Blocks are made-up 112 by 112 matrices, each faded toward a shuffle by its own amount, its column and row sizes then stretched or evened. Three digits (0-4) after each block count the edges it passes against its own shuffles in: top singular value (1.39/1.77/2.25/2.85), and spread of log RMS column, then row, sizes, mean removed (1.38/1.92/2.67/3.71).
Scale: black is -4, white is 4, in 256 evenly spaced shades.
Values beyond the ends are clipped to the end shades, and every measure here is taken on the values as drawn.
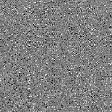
3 2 1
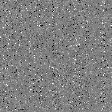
0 2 1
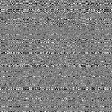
4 0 4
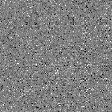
2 1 1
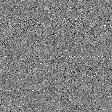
1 0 2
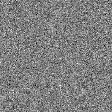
1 1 0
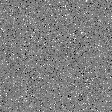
0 0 0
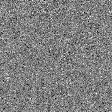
0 0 1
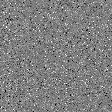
1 0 0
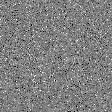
1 0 0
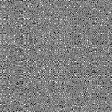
4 1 2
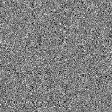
2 1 1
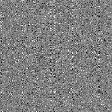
3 2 1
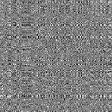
4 2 3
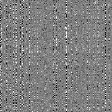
4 4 0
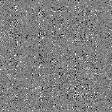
0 3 2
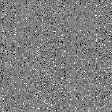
0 3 1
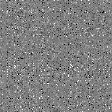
0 3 2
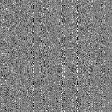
3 3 0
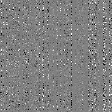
1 4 2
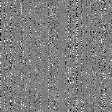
0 4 0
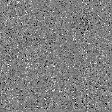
0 2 1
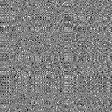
4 0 2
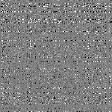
1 3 4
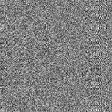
3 2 0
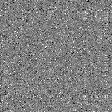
2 0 0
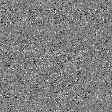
0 0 2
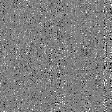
2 3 1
